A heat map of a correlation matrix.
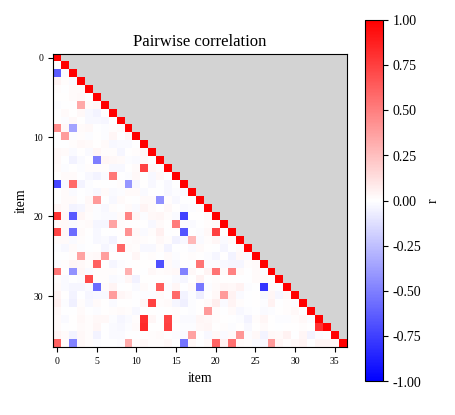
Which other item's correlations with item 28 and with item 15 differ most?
4
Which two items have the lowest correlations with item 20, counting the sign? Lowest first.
16, 2
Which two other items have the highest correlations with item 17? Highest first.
35, 23
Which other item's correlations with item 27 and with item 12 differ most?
31
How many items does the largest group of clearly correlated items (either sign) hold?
8
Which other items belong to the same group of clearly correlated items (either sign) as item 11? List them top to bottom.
14, 33, 34
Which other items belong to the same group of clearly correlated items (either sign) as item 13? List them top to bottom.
5, 18, 26, 29
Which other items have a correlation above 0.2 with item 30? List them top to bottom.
7, 15, 21
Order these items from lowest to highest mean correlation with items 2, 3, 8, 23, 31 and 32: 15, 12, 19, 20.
20, 15, 19, 12
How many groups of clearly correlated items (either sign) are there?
11
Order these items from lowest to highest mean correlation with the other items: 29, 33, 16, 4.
16, 29, 4, 33
